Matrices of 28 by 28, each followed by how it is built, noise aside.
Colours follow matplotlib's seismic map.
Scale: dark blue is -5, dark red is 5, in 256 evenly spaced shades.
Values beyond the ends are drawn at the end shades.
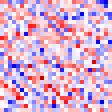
Toeplitz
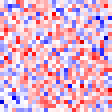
Toeplitz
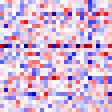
uneven rows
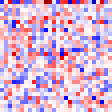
uneven rows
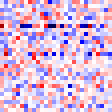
uneven rows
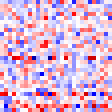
uneven rows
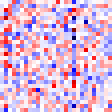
uneven columns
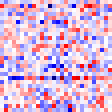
uneven rows
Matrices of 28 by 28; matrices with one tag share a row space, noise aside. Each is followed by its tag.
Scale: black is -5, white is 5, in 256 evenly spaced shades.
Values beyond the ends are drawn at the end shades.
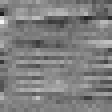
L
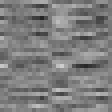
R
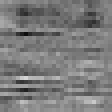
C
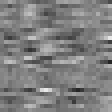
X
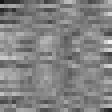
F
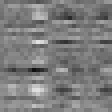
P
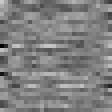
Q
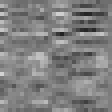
R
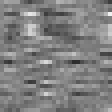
X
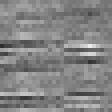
C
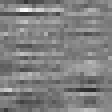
C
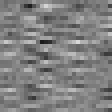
X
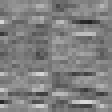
R
